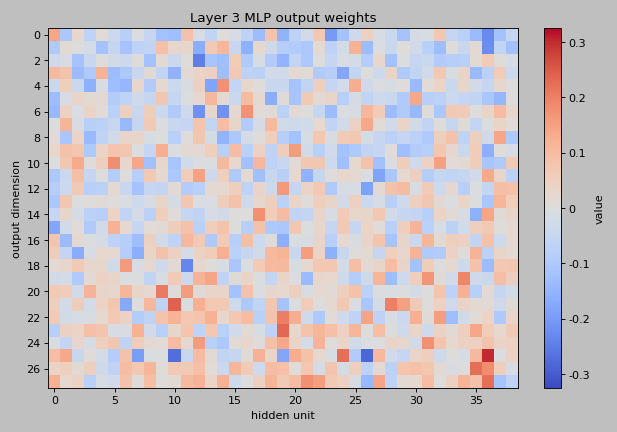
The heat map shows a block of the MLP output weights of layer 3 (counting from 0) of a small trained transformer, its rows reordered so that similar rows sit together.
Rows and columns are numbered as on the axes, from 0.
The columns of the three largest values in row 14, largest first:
17, 36, 19
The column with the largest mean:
22
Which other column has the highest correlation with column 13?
30
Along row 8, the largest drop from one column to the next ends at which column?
38
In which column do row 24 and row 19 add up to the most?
31
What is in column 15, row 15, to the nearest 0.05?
0
